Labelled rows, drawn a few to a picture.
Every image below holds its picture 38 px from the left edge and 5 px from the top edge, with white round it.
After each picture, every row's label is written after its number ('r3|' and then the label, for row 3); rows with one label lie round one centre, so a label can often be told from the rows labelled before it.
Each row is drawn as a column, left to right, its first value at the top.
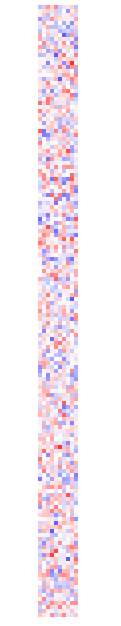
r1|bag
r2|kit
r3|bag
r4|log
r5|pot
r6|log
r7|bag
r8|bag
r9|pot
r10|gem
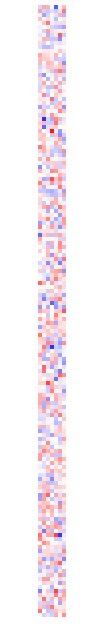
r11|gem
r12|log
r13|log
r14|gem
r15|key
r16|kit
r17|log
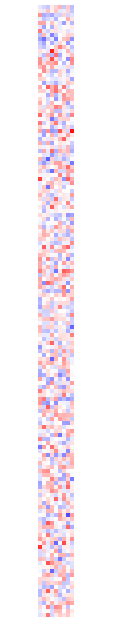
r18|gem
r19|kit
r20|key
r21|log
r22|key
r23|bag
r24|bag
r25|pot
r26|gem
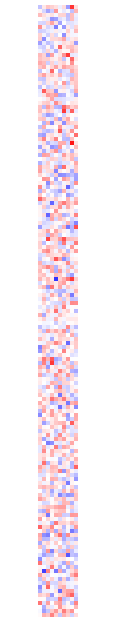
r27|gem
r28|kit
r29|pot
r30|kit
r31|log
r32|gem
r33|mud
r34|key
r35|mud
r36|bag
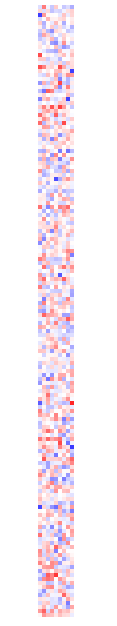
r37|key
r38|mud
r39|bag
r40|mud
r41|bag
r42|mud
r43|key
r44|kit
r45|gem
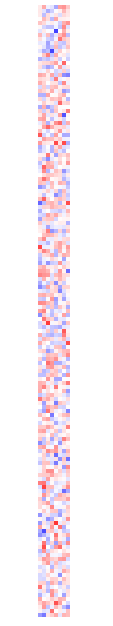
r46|pot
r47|pot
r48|kit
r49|kit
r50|key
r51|pot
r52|mud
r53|log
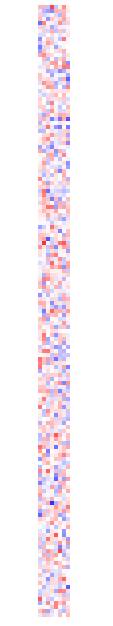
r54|kit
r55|mud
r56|key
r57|log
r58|gem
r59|log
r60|pot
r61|log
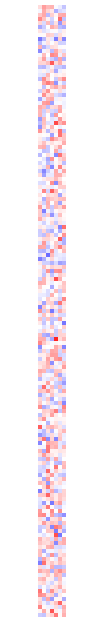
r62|log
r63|mud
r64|kit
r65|mud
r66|key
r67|pot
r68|key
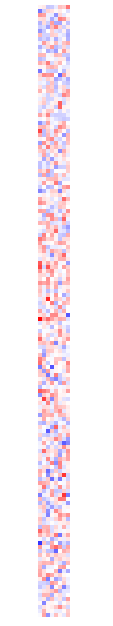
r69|gem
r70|kit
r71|gem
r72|bag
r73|gem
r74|mud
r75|log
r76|kit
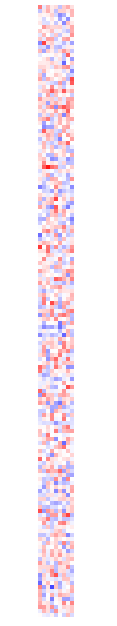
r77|pot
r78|bag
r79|pot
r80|bag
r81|kit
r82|key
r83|bag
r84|mud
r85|pot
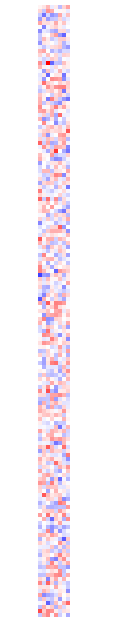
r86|mud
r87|log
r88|mud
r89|bag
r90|bag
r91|bag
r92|mud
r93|gem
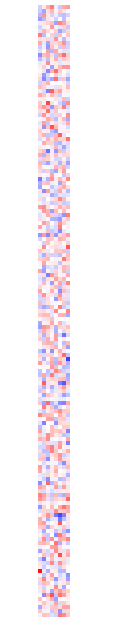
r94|bag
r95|log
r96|mud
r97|kit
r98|pot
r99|key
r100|key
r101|log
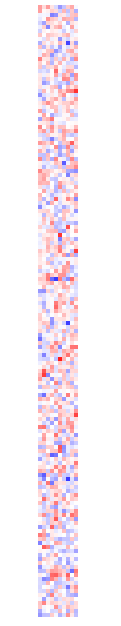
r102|gem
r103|gem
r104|pot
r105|bag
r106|bag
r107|kit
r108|gem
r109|bag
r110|mud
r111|bag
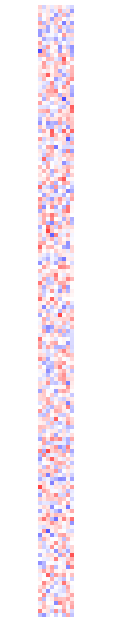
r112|kit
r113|gem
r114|bag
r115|bag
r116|kit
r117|gem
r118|gem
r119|key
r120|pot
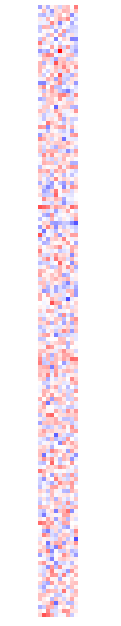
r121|kit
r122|key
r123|key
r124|bag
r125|kit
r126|pot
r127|mud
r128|mud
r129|kit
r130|kit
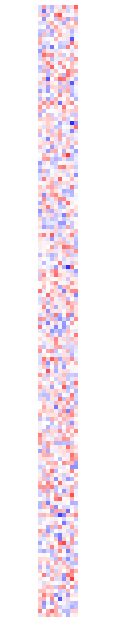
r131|mud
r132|kit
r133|mud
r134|kit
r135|bag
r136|pot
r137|pot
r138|bag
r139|kit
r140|mud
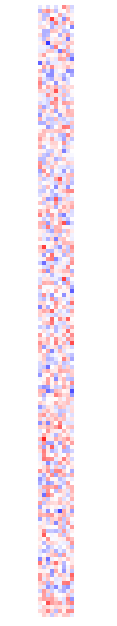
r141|bag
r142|gem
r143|log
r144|log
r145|bag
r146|gem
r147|mud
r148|gem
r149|log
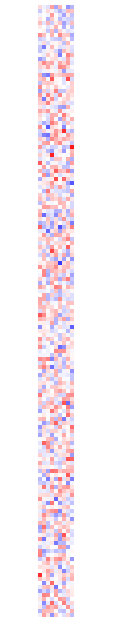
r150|bag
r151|kit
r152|mud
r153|pot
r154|key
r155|kit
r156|gem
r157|key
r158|bag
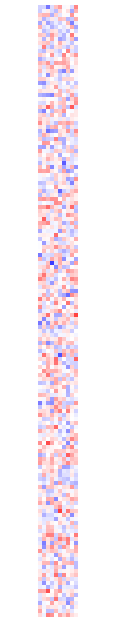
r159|key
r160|key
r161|key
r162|key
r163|kit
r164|log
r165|gem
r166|log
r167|key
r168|gem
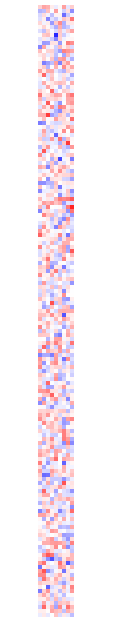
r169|kit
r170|bag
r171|log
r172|bag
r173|kit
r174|bag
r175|pot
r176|mud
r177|pot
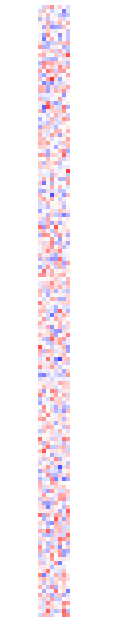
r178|bag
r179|kit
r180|mud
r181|pot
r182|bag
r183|log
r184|bag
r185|gem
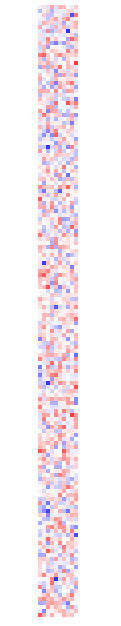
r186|kit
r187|kit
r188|key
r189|log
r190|gem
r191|log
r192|kit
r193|kit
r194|bag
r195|mud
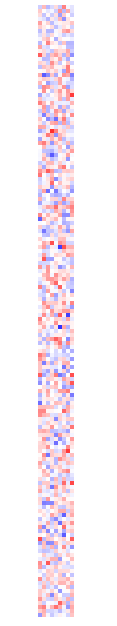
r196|key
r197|mud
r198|key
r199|gem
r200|log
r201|bag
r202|pot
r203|kit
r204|log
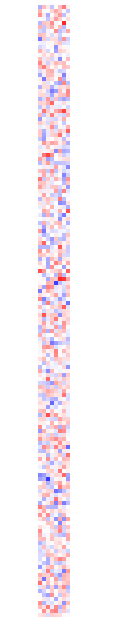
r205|gem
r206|mud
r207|bag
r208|key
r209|mud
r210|pot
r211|mud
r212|gem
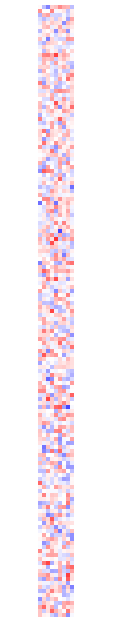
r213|mud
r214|gem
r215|key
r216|log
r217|mud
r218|kit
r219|gem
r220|bag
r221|bag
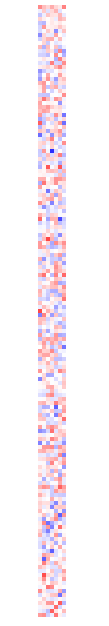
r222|log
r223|bag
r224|pot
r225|mud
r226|gem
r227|pot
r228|kit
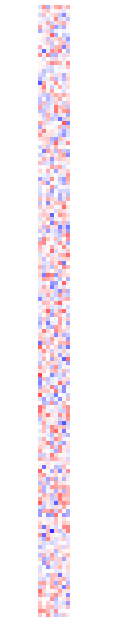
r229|key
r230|mud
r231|key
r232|pot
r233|mud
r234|log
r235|log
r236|kit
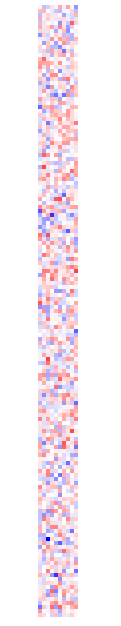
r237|kit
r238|pot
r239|kit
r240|pot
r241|pot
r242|gem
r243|key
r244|pot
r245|key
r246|key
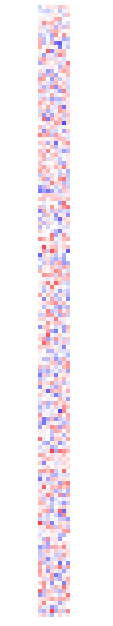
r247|bag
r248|pot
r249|log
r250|kit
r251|pot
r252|pot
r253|kit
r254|mud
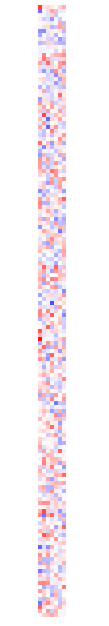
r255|mud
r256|key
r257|log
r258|gem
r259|key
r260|kit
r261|pot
